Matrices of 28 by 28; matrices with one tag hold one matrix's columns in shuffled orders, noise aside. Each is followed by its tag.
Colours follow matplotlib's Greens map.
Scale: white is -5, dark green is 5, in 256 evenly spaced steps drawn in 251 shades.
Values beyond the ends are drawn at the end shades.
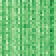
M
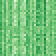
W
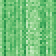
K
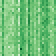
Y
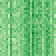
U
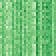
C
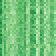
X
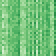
K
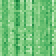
W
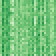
Y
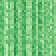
C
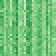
W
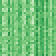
Y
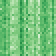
M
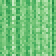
M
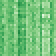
U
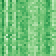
W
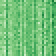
K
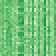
Y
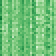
M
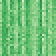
W
